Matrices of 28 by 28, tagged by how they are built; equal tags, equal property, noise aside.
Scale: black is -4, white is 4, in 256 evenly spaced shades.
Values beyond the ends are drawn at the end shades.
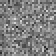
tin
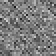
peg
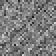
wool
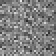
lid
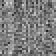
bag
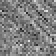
peg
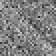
peg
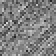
wool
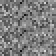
lid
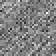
wool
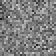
tin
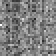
bag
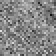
peg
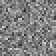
tin
